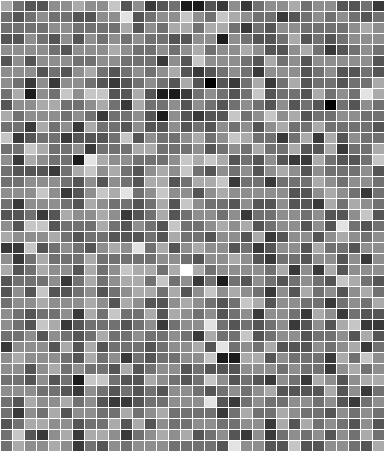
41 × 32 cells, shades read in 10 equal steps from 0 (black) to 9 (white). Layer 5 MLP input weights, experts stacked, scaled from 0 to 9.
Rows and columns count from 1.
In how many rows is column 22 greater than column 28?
13
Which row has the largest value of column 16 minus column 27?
25
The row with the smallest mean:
8
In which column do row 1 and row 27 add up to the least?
16
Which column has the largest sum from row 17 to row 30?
4
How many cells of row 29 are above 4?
13
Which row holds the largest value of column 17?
6
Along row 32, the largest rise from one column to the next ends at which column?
19
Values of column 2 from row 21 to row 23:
3 5 2
